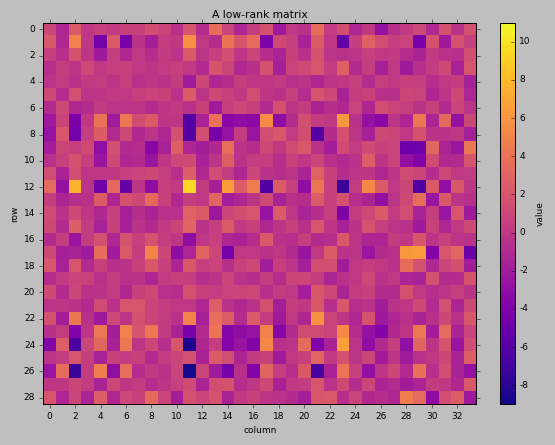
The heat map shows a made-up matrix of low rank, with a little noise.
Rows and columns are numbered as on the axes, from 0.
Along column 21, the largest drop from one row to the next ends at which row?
26
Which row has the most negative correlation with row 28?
9
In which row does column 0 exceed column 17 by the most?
12
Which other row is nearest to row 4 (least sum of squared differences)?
6
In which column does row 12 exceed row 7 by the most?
11
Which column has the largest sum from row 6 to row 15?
14
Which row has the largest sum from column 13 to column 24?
22
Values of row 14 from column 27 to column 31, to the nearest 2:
0 2 -2 0 -2
